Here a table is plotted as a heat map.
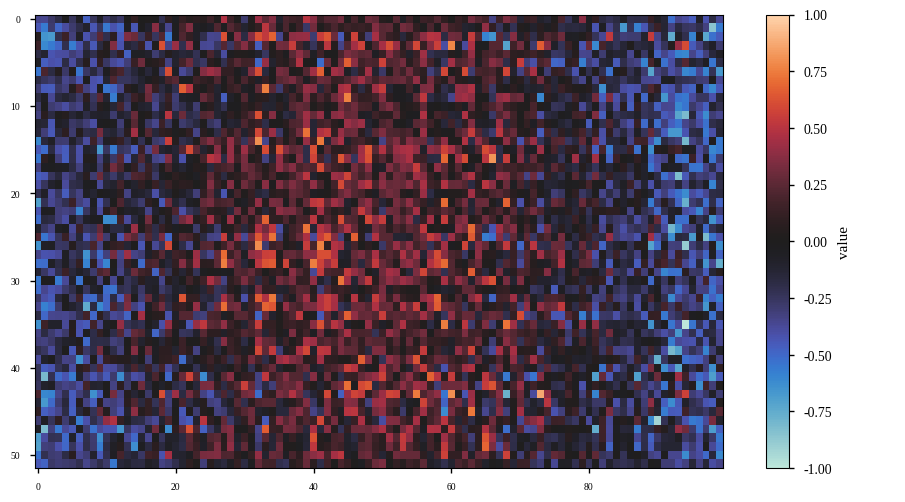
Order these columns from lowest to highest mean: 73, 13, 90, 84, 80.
90, 84, 13, 80, 73
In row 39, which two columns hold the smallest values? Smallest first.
90, 6
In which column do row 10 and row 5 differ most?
94
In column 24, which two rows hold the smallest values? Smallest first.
41, 47
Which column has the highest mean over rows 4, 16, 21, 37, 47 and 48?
40
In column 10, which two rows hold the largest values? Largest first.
46, 29
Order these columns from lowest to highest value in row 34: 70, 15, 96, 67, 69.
96, 69, 67, 15, 70
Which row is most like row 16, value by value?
30
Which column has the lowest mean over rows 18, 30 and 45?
93
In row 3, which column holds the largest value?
60
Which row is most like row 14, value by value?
26
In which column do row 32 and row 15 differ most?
66
